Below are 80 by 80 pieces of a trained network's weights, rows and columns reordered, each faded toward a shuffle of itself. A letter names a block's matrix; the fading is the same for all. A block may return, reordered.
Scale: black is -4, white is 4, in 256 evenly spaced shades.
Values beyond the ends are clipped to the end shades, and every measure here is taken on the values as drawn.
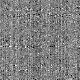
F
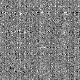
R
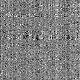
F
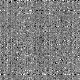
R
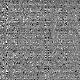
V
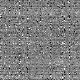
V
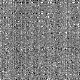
R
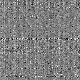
R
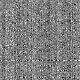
F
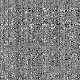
F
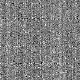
R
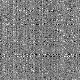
R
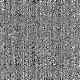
F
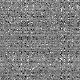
V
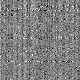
F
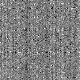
F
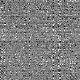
V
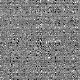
V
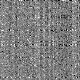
F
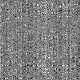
R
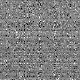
V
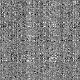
F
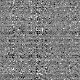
V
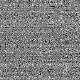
V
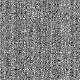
R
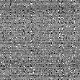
V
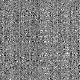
R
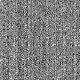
F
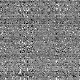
V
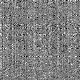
F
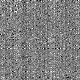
R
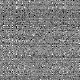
V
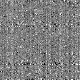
R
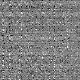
V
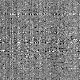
F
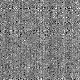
R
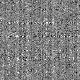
R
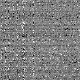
V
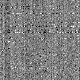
R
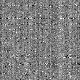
R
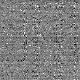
V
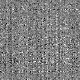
R
